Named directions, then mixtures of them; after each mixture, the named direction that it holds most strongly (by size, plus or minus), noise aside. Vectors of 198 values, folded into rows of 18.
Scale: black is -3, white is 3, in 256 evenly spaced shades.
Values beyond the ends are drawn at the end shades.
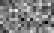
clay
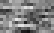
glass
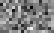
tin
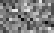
clay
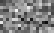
clay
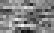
glass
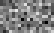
clay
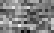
glass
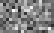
tin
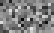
clay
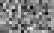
tin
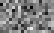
tin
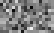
tin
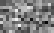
clay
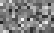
clay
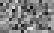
tin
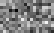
clay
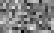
tin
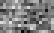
glass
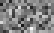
tin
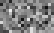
clay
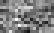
glass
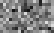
tin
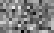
tin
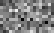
clay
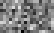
tin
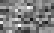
glass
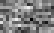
glass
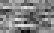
glass
